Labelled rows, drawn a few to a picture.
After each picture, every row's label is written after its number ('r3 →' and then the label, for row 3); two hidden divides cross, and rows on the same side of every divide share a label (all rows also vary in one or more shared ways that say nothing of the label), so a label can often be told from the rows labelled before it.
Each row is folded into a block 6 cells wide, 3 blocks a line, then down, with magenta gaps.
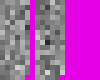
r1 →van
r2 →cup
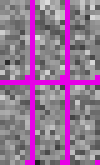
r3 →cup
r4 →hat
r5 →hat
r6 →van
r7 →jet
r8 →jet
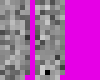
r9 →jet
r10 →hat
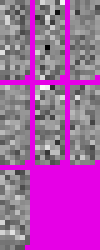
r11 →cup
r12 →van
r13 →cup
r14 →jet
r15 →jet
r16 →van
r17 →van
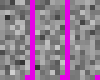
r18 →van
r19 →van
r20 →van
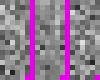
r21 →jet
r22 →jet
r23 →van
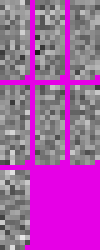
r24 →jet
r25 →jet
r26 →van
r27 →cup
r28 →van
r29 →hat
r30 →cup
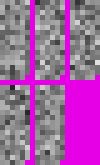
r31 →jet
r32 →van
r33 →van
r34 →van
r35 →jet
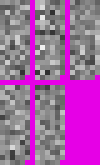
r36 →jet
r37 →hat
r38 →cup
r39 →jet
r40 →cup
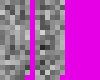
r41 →van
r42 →van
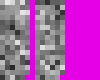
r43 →jet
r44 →cup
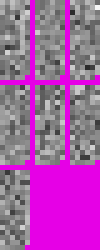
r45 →jet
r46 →van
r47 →hat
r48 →cup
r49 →cup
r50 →hat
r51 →cup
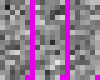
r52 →jet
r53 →cup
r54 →cup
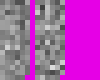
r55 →cup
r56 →van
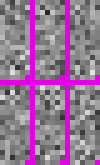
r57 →cup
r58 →jet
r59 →hat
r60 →jet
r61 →van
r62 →van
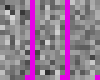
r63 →van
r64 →jet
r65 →hat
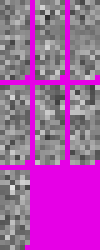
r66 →jet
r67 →hat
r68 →hat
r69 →cup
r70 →cup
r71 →van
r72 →jet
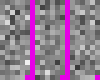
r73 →cup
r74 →van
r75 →jet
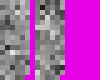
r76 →jet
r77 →van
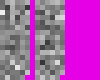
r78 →van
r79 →hat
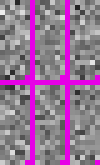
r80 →jet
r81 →cup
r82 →jet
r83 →cup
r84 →jet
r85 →van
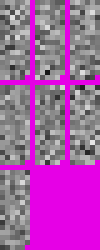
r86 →jet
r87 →hat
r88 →jet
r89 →van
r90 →van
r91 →hat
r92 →jet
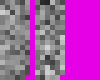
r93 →van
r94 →cup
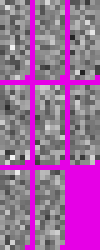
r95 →hat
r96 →jet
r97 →jet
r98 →van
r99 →jet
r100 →hat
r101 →van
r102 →hat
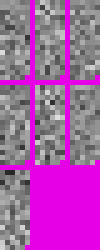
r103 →hat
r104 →jet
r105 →van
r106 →van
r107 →jet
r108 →van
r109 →cup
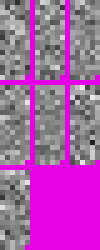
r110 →jet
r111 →van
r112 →cup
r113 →cup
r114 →hat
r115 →hat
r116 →hat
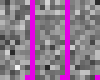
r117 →van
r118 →jet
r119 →jet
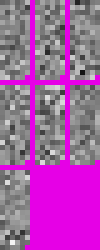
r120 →cup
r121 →van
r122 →hat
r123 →hat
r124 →van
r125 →cup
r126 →jet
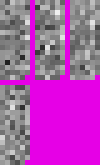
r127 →cup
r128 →hat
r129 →jet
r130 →cup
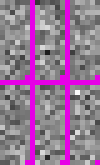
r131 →hat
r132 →van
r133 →jet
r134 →cup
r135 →hat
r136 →hat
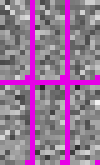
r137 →hat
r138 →cup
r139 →van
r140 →van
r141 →cup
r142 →cup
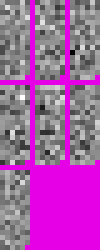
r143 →hat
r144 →van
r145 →jet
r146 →hat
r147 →jet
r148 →cup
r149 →hat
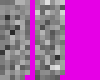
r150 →jet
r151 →van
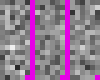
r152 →hat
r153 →van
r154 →hat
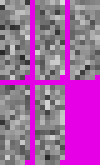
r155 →hat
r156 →cup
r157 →hat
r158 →jet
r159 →hat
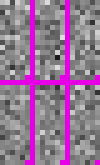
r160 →jet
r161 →cup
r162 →cup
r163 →jet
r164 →cup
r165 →van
